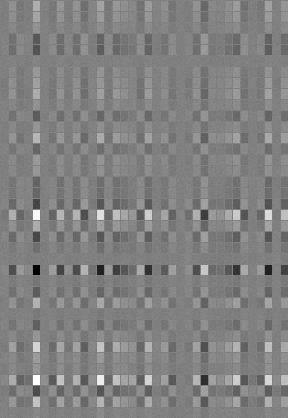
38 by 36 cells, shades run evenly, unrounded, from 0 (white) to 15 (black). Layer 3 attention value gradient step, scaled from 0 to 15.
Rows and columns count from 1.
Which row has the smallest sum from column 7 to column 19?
35
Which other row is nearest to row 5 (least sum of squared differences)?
4
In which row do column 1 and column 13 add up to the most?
25
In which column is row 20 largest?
26
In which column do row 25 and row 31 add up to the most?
5
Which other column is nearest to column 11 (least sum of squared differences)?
31
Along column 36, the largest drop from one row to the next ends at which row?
20
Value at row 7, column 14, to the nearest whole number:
8
